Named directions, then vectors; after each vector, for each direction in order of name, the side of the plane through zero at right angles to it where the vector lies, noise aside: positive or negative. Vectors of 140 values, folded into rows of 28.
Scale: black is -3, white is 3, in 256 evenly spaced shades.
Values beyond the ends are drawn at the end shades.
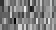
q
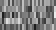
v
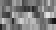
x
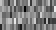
negative, positive, positive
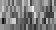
negative, positive, negative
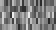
negative, negative, positive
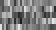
positive, negative, negative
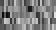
positive, positive, positive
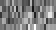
positive, negative, positive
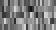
positive, positive, positive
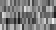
positive, negative, negative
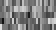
positive, positive, negative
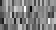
positive, positive, negative
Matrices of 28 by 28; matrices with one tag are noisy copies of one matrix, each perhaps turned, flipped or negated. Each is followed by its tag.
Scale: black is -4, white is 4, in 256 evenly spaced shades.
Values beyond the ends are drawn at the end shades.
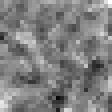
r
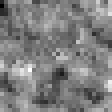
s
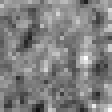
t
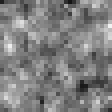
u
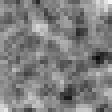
r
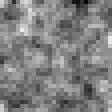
u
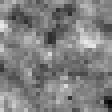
s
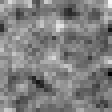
t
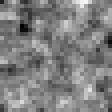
u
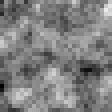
s
